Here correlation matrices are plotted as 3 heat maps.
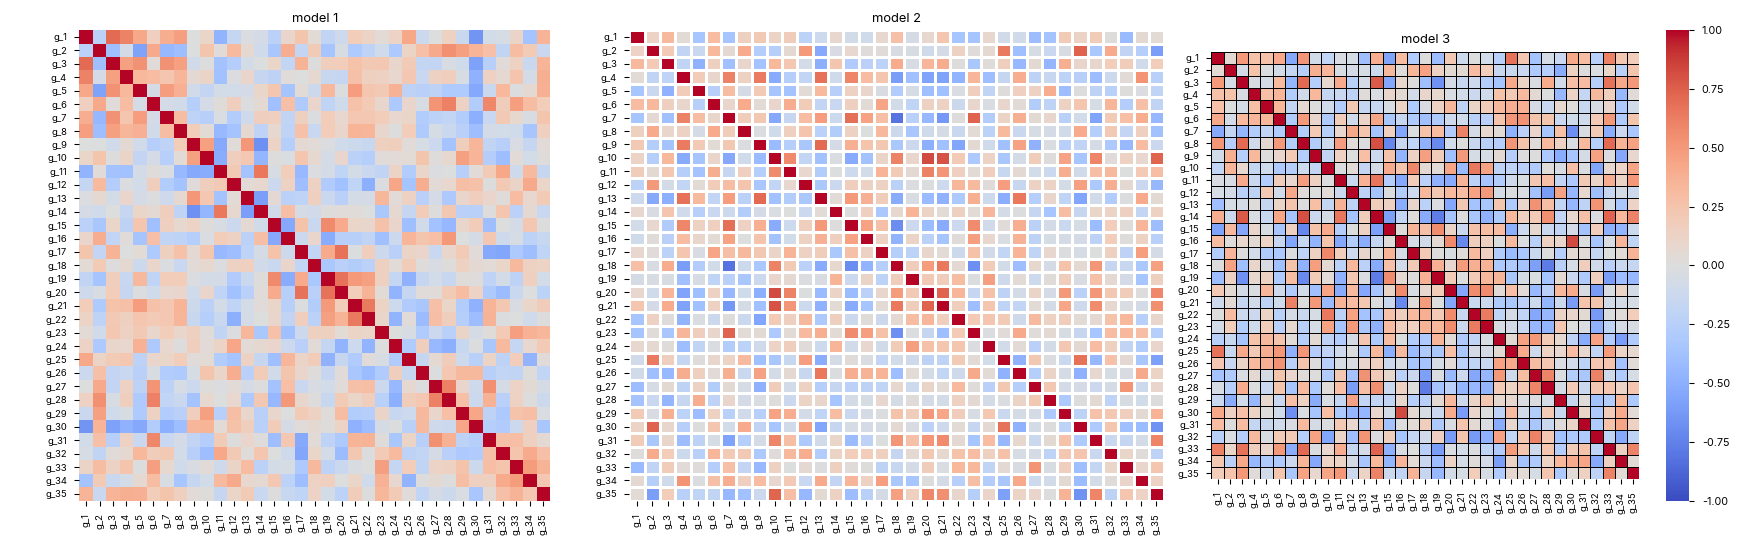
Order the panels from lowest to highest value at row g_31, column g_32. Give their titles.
model 3, model 2, model 1
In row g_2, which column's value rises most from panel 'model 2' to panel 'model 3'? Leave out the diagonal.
g_35
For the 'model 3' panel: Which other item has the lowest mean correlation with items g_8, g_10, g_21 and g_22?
g_32
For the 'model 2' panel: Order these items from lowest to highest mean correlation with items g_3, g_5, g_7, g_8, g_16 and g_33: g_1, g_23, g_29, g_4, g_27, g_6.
g_1, g_29, g_6, g_27, g_4, g_23
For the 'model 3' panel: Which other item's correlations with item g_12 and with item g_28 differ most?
g_18
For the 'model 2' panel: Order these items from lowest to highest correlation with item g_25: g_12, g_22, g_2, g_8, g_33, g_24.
g_24, g_33, g_22, g_8, g_12, g_2
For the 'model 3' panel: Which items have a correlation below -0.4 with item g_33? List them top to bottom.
g_7, g_15, g_19
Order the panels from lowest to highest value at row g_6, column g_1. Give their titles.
model 1, model 2, model 3
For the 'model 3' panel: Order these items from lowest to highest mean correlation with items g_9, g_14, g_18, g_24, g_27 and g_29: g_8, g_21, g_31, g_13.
g_31, g_8, g_21, g_13
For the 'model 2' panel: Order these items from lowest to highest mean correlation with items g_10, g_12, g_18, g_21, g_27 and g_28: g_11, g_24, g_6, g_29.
g_6, g_24, g_29, g_11
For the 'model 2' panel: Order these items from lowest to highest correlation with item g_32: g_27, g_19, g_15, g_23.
g_27, g_19, g_15, g_23
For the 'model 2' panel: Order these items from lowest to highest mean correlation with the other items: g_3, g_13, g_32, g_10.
g_13, g_3, g_10, g_32
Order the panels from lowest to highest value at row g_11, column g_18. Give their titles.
model 3, model 1, model 2
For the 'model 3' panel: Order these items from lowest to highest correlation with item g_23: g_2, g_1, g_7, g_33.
g_33, g_1, g_7, g_2
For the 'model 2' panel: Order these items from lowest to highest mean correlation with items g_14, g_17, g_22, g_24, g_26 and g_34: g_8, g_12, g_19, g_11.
g_8, g_12, g_19, g_11
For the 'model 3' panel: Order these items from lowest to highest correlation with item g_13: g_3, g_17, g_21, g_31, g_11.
g_31, g_3, g_17, g_21, g_11
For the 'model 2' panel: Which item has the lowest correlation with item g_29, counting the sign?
g_5
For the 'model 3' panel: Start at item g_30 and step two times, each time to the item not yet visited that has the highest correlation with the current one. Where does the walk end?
g_20
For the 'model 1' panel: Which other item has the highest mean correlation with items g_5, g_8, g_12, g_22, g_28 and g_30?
g_21
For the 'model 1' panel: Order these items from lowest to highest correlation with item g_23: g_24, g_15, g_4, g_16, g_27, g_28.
g_16, g_28, g_27, g_24, g_4, g_15
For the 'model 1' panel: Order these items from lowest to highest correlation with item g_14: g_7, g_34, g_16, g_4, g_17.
g_4, g_17, g_34, g_7, g_16
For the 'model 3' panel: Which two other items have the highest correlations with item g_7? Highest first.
g_21, g_12
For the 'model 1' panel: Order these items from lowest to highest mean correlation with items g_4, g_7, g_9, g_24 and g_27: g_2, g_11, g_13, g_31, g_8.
g_11, g_2, g_31, g_13, g_8
